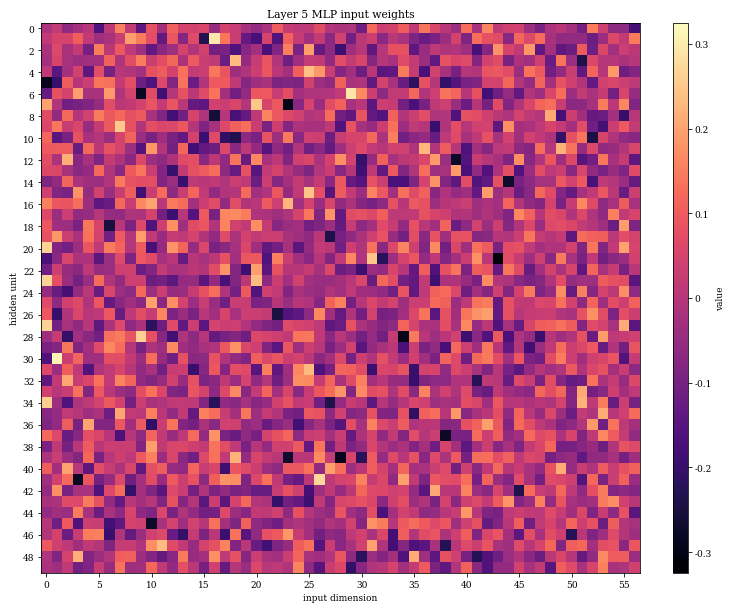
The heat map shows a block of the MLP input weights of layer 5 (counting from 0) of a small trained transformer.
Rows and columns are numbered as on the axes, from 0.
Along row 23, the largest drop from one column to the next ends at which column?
21
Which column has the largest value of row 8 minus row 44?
5
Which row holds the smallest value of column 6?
18
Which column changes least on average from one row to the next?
48
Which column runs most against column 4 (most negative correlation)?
25
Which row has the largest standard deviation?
28
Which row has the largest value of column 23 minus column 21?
2
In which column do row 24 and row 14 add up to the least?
44
